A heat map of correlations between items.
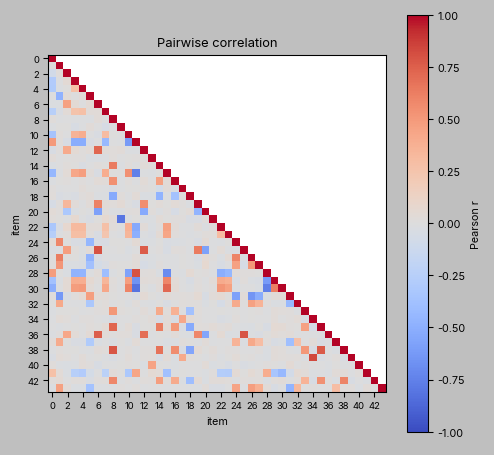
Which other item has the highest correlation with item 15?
30
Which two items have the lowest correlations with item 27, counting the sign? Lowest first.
31, 5
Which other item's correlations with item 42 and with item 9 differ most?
21
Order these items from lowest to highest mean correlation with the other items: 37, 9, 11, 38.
11, 9, 37, 38
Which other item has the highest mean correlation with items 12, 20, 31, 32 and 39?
34
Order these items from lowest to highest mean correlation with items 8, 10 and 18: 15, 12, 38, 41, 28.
28, 41, 12, 38, 15
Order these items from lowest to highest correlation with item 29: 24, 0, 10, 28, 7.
28, 0, 24, 7, 10
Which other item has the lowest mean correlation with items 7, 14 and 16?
18
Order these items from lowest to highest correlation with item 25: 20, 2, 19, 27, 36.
20, 27, 2, 19, 36
